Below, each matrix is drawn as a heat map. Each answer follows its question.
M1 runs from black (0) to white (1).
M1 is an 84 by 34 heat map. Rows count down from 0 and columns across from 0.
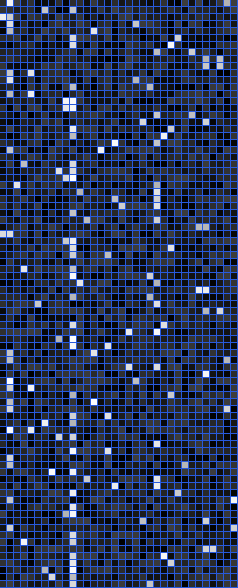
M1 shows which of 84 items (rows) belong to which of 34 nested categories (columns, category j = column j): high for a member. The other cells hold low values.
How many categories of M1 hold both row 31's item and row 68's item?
2
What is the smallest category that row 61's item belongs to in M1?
4
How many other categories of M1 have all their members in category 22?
8
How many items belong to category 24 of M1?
5
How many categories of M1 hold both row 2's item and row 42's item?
0
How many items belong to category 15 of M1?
4
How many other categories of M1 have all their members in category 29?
4
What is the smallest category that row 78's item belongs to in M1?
30
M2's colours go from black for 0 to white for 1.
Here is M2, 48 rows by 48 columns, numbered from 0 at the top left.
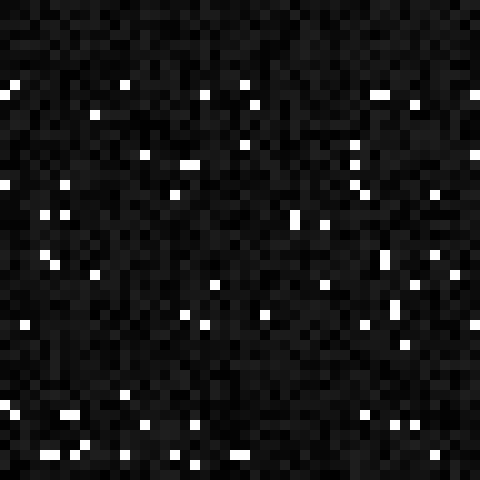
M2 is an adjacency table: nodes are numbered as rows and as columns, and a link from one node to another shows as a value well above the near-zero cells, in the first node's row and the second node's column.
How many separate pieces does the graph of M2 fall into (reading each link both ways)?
4
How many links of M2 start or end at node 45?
9
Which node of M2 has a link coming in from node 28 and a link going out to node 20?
node 32
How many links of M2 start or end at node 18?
5
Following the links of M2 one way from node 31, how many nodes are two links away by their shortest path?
6
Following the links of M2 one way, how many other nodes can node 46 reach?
4
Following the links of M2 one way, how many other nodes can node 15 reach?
4
